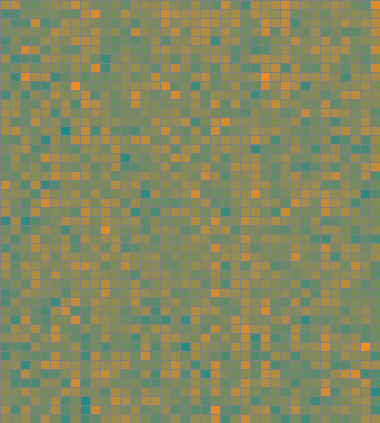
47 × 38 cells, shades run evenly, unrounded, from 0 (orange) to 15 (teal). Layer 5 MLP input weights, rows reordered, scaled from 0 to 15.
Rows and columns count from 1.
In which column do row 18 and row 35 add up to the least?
7
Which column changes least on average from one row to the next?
12
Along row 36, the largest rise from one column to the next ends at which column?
9
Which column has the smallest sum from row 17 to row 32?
25
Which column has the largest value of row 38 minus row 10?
8
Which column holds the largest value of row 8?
11
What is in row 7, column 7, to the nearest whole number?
7
